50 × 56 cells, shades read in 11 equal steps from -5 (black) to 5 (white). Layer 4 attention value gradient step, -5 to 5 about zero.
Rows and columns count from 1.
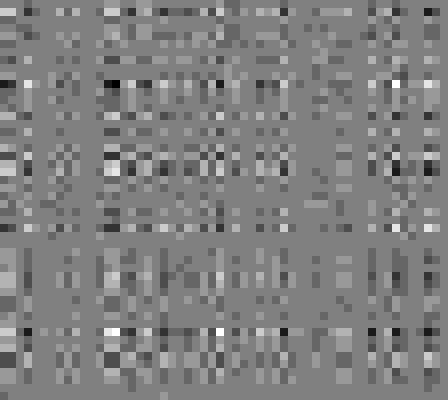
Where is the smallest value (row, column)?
11, 15
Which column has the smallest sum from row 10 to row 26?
51
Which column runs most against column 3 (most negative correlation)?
6
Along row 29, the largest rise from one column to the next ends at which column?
50
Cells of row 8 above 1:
5
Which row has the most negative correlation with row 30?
25
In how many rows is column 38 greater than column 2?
15
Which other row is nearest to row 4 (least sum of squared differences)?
1
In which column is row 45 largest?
54
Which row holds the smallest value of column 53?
42
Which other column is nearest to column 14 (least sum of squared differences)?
28
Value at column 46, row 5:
-1
